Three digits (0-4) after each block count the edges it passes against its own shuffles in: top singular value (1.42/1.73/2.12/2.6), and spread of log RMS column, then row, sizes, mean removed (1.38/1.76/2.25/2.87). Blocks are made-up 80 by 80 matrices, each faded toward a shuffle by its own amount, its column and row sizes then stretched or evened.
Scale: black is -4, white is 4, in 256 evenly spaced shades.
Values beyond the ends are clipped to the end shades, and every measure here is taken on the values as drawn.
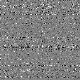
1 1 4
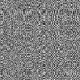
4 4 1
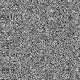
2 0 0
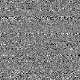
2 0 4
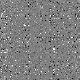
1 3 2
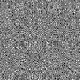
3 0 0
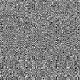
3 2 1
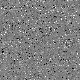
0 0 1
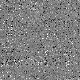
1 1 1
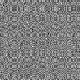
4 0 2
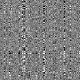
4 4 2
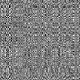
4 4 3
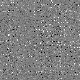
0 1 3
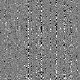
3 4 0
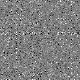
0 2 2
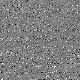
1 0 3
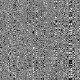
3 4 1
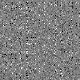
1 3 1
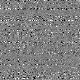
1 1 4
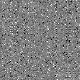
2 2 0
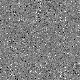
0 1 1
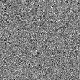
2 0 0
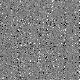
0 3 1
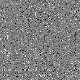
1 2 1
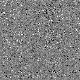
0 1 2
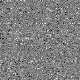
0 0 2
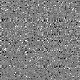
3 1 2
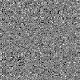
2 1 2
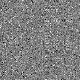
2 2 0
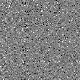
2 1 1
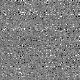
1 1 3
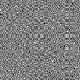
4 0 0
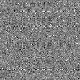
3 0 2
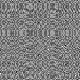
4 0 0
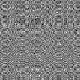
4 0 1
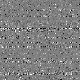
3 1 4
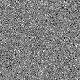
2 0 0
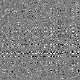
3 2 4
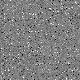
1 0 0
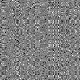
4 3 0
